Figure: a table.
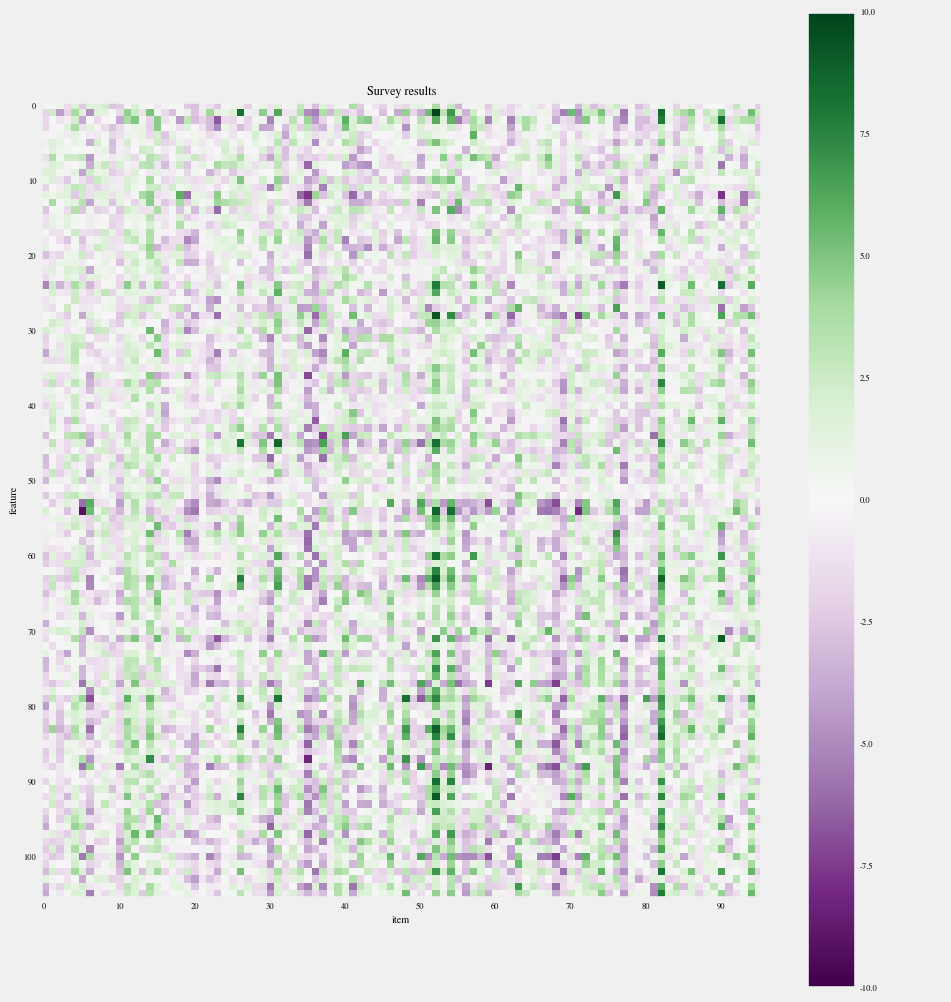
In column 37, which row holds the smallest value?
44
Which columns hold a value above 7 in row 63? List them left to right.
26, 52, 82
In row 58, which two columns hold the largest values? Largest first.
76, 54
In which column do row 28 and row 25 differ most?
90
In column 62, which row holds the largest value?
12
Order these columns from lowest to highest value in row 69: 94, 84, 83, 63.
83, 94, 84, 63
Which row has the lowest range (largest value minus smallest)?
51
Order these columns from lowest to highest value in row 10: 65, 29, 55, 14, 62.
62, 65, 55, 29, 14
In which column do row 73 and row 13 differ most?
71
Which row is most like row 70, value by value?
7
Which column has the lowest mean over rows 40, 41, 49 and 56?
36
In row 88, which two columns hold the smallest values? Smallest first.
59, 68
